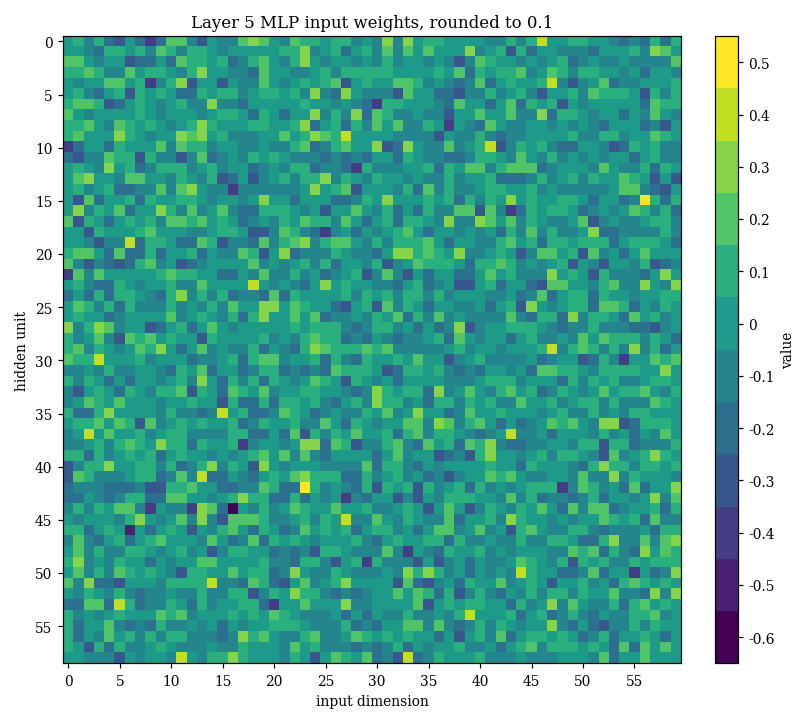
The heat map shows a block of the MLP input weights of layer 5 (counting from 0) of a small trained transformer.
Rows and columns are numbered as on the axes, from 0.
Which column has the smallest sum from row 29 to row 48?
12
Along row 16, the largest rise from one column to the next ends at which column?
41
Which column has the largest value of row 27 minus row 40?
0
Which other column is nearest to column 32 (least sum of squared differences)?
21
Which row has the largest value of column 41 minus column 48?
10
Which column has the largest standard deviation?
27
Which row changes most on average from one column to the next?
44
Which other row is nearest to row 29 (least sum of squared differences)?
3
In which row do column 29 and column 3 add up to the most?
30
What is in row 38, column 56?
-0.1
